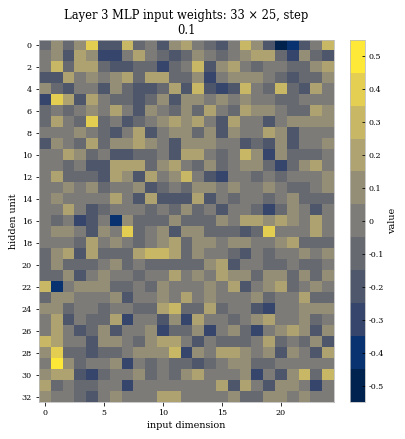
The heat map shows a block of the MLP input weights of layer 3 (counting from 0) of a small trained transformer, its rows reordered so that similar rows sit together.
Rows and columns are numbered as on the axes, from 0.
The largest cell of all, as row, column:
29, 1
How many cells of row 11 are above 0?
10
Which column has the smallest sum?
5
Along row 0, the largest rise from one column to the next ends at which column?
7
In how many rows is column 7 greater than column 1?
7
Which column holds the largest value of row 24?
11
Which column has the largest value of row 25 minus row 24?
19
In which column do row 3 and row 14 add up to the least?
14
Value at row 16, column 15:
0.1
